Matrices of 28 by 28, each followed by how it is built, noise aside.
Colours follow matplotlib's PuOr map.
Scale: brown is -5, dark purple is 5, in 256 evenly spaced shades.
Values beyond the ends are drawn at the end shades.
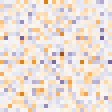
uneven rows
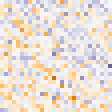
Toeplitz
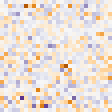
uneven rows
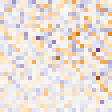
upper triangular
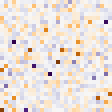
sparse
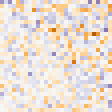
upper triangular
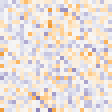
Toeplitz
